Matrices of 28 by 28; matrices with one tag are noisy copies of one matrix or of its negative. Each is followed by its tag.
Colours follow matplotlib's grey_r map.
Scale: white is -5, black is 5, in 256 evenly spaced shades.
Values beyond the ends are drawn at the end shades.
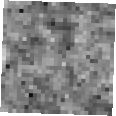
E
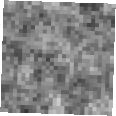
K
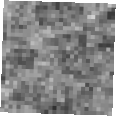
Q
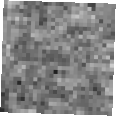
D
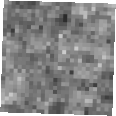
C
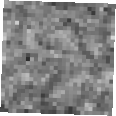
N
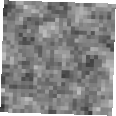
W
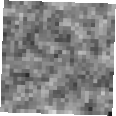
N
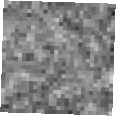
N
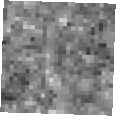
C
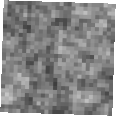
C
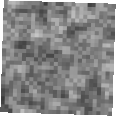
D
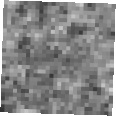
D
